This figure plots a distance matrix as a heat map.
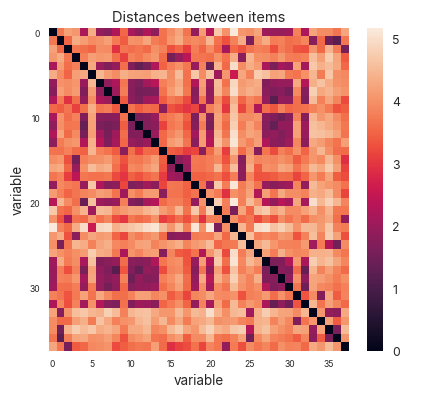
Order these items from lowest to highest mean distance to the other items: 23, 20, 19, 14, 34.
20, 14, 19, 34, 23
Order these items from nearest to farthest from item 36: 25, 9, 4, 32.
25, 9, 32, 4
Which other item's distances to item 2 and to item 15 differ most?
3
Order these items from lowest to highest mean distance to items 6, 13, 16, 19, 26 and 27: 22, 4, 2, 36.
4, 22, 2, 36
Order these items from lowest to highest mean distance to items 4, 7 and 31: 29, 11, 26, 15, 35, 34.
11, 29, 34, 15, 26, 35
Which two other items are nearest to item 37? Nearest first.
2, 22
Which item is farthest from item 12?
23
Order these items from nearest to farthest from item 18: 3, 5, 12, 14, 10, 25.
10, 12, 14, 3, 25, 5
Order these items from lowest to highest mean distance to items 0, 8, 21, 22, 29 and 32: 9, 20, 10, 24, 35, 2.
10, 20, 2, 9, 24, 35
